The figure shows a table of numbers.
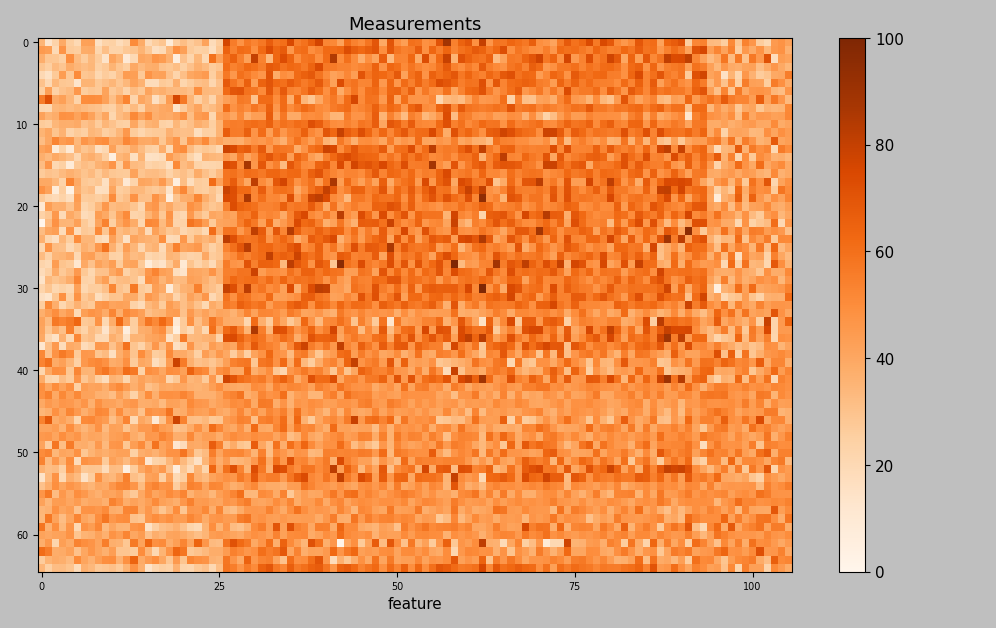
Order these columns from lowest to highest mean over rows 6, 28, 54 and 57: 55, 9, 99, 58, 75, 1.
1, 9, 99, 55, 75, 58
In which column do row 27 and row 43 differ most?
58
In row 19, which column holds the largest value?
62
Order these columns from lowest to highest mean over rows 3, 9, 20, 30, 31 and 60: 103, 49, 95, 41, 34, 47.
95, 103, 41, 34, 49, 47
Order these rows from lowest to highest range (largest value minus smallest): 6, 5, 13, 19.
6, 5, 13, 19
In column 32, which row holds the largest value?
26
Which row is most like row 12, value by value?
57
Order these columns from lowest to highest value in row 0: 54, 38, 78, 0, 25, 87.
25, 0, 87, 54, 78, 38
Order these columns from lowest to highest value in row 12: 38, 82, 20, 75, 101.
20, 101, 38, 75, 82
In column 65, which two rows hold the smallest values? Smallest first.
61, 49
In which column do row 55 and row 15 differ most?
29
